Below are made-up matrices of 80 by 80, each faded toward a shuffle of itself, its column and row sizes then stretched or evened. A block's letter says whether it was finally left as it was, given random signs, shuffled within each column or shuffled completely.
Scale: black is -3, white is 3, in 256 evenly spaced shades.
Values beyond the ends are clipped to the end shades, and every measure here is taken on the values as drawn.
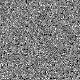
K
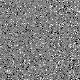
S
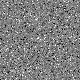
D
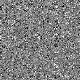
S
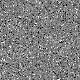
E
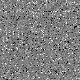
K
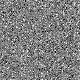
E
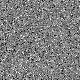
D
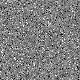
E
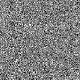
S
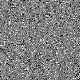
S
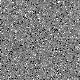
E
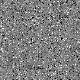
K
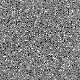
S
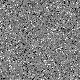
D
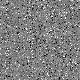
E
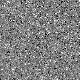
K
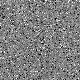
D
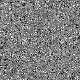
S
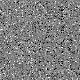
S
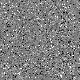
K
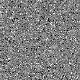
S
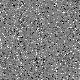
E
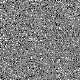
S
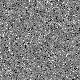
D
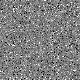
K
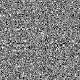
S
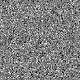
S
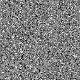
E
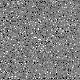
S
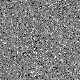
E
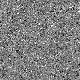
D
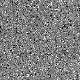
K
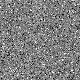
D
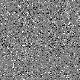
S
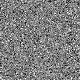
E
